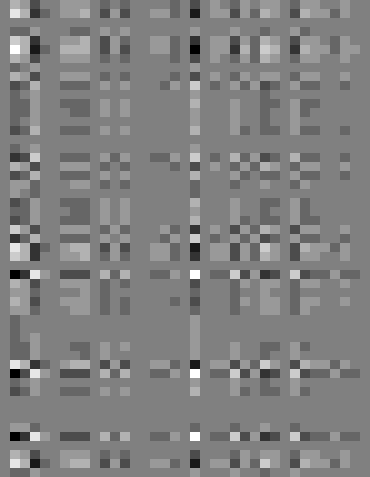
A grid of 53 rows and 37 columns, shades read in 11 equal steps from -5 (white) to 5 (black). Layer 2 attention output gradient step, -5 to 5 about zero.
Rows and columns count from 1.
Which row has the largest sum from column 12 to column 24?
6
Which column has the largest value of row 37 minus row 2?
2
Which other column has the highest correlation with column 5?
34
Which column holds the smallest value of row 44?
20
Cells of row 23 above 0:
8
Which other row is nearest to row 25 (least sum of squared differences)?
44
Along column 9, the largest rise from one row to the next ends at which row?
42
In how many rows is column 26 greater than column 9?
18
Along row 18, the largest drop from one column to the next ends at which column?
4
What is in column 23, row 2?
-1
